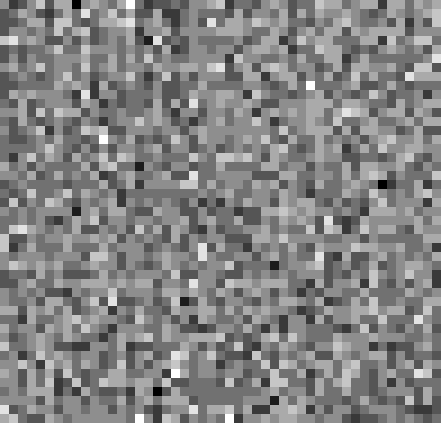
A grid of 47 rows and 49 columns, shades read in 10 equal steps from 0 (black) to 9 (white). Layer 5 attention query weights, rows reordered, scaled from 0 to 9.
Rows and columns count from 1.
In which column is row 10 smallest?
11
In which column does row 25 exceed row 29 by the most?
37
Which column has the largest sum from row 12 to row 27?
32
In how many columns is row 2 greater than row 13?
13
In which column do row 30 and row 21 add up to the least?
43
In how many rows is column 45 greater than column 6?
19
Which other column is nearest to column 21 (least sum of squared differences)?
24
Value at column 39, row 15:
6
